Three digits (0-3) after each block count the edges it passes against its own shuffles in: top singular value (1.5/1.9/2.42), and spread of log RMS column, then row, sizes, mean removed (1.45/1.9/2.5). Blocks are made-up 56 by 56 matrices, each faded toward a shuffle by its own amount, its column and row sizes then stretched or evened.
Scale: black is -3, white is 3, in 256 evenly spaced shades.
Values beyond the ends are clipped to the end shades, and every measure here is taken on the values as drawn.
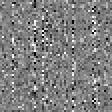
1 3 0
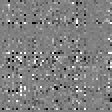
0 3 3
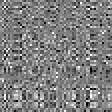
3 2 2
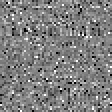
1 0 0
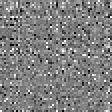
2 2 1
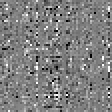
1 3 1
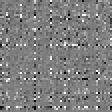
2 3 3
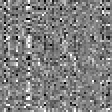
2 3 1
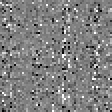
0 3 1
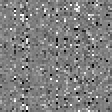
0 3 0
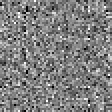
1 2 0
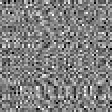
3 0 1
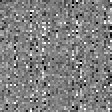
0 3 0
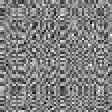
3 2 0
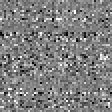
1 0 3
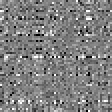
2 1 3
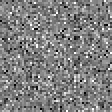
1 0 0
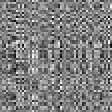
3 3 2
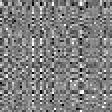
3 3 1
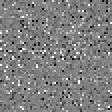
0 1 1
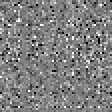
0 2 2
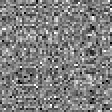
2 1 0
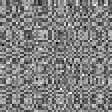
3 0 0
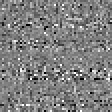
0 1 3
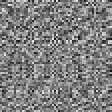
3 1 2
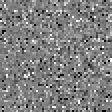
0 0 1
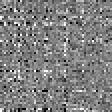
2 2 3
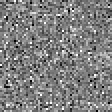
0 2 0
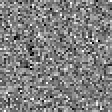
0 1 0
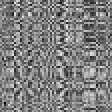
3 3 1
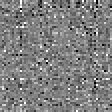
2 2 2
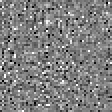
1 1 0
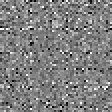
2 1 2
